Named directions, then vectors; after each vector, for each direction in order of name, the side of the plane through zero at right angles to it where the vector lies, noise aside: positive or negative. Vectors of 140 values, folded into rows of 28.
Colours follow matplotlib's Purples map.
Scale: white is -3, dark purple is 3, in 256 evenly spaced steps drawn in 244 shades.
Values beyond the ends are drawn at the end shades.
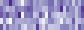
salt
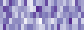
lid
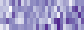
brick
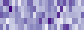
negative, negative, positive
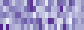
negative, negative, positive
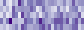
positive, negative, negative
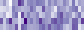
positive, negative, negative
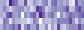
positive, positive, positive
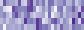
positive, negative, positive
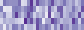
positive, negative, positive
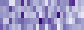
negative, negative, negative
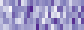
positive, negative, positive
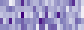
negative, negative, negative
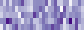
positive, positive, negative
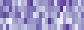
negative, negative, positive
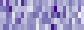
negative, positive, negative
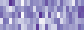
positive, positive, positive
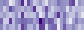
negative, negative, negative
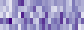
positive, negative, negative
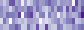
positive, positive, positive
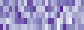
negative, negative, positive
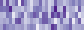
negative, positive, negative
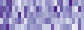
negative, positive, positive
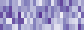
negative, positive, positive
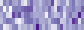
positive, negative, positive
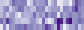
positive, positive, negative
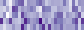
positive, negative, negative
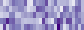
positive, positive, negative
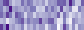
negative, negative, positive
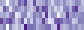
positive, positive, negative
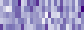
positive, negative, positive
